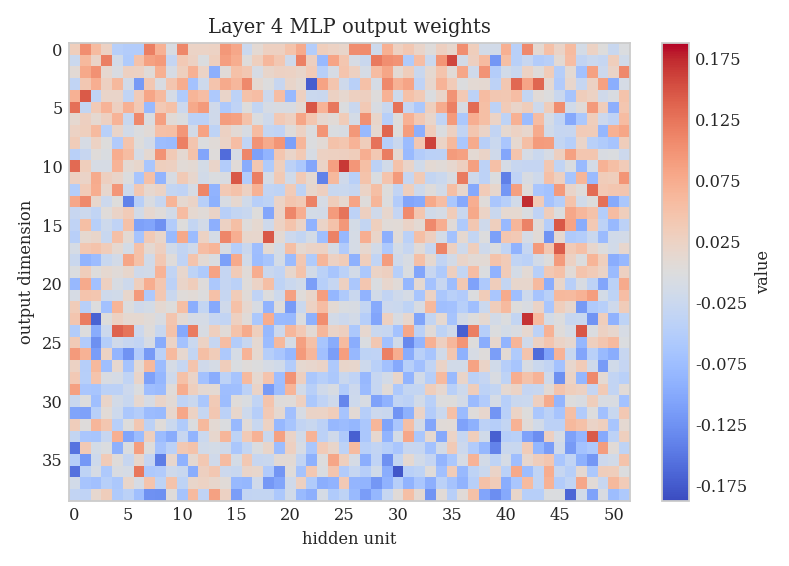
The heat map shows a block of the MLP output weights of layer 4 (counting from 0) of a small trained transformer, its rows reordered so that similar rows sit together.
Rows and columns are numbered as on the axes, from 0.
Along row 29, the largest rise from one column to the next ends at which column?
20
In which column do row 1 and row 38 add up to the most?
3
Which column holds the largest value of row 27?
37
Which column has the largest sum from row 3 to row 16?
24
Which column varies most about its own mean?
29
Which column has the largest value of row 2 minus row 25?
2
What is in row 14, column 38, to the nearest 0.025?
0.025
